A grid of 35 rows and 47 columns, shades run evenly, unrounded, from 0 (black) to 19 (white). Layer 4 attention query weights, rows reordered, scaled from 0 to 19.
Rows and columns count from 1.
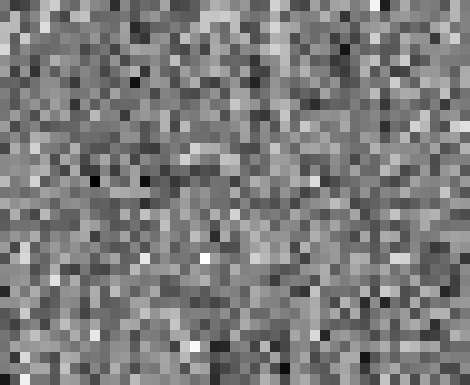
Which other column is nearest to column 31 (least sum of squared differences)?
47
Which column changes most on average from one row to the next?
15
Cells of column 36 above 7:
28
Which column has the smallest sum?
11
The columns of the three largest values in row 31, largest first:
10, 32, 4
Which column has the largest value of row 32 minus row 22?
41
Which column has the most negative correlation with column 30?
33
